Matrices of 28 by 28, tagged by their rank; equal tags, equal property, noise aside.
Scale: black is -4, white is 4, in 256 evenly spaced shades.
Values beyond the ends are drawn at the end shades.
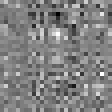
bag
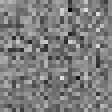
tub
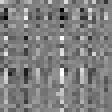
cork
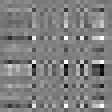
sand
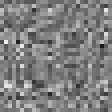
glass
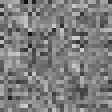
tub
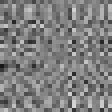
bag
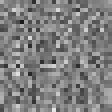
tub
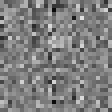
tub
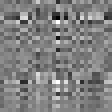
cork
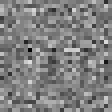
glass
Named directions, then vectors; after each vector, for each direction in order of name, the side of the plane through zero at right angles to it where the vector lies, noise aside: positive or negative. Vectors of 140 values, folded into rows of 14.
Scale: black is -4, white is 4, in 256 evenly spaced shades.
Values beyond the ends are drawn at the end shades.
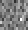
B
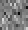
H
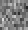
negative, positive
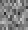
positive, positive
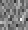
positive, positive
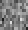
positive, negative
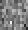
positive, negative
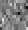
negative, positive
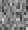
negative, positive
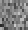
positive, negative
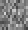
negative, negative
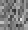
positive, positive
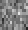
positive, negative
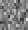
negative, negative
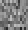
negative, negative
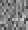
positive, positive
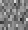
negative, negative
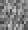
negative, negative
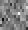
positive, negative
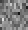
negative, positive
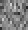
negative, positive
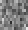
negative, positive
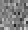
negative, positive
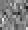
negative, positive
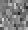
negative, positive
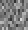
positive, positive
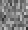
positive, negative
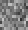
negative, positive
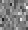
positive, negative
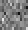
negative, positive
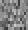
negative, negative
